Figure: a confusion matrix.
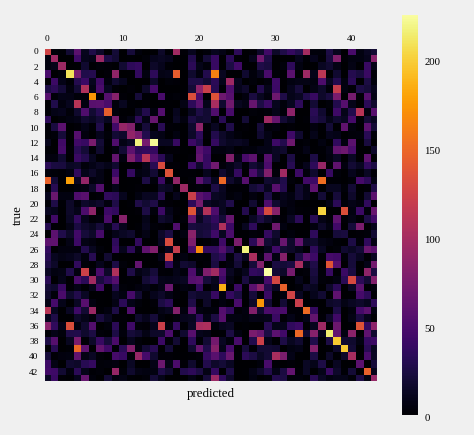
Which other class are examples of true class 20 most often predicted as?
29
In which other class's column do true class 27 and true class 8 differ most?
16
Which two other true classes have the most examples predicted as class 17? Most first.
3, 26
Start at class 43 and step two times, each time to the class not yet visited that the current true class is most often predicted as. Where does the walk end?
10
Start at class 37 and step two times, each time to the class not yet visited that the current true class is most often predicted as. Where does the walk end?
28
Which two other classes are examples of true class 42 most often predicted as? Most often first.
9, 32
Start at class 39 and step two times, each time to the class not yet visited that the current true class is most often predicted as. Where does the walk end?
24
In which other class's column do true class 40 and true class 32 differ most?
30
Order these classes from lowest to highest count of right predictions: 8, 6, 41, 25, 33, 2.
41, 25, 2, 33, 8, 6
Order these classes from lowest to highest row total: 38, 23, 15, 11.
11, 23, 15, 38
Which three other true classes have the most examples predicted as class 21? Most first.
5, 36, 29
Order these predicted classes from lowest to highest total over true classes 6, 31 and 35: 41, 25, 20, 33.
33, 25, 41, 20
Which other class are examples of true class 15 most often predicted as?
36
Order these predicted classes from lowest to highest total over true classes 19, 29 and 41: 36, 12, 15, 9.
12, 36, 15, 9
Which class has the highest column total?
22
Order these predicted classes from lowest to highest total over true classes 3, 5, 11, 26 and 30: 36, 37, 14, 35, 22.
37, 35, 36, 14, 22
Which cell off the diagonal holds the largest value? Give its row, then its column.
12, 14
